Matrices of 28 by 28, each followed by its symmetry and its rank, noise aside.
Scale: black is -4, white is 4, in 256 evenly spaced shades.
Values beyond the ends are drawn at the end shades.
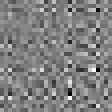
antisymmetric, rank two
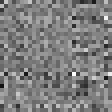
no symmetry, rank four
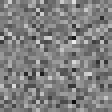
no symmetry, rank four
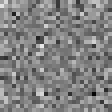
symmetric, rank four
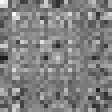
symmetric, rank four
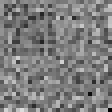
symmetric, rank four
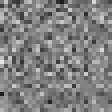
antisymmetric, rank four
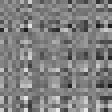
antisymmetric, rank two
